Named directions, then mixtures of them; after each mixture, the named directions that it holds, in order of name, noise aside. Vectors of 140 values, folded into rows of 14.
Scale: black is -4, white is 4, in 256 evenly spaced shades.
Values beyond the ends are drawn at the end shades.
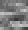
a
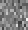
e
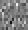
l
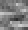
a.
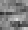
a.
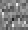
a, l.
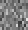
e.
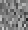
e, l.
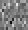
l.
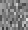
e, l.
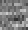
a, e.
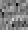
a, l.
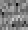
a, l.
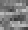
a.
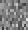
e, l.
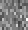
e.
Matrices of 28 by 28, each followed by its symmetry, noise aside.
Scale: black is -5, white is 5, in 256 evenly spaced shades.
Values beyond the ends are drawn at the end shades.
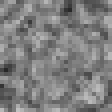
symmetric.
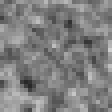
symmetric across the other diagonal.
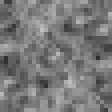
same after a half turn.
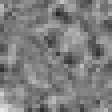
symmetric across the other diagonal.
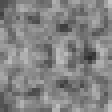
mirrored top to bottom.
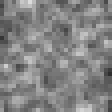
same after a half turn.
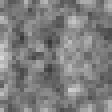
mirrored top to bottom.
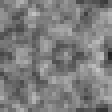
mirrored top to bottom.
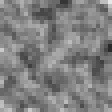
symmetric across the other diagonal.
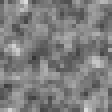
same after a half turn.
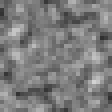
same after a half turn.
